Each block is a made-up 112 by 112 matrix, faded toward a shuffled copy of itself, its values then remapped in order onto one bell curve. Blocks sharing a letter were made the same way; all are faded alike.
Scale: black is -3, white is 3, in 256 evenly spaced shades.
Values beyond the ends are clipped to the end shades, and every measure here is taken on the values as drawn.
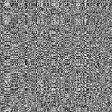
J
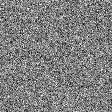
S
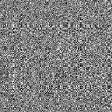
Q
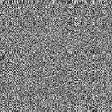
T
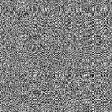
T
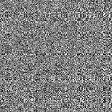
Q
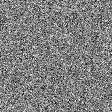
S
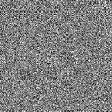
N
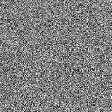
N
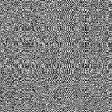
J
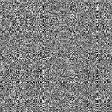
Q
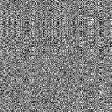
T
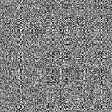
Q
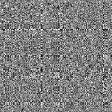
Q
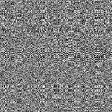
T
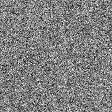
S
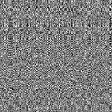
J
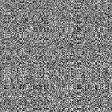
T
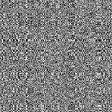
T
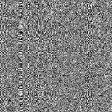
Q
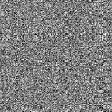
N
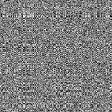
T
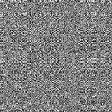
T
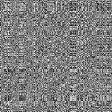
J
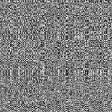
J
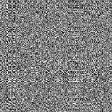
Q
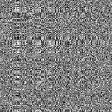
J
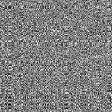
T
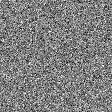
S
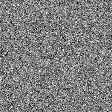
S
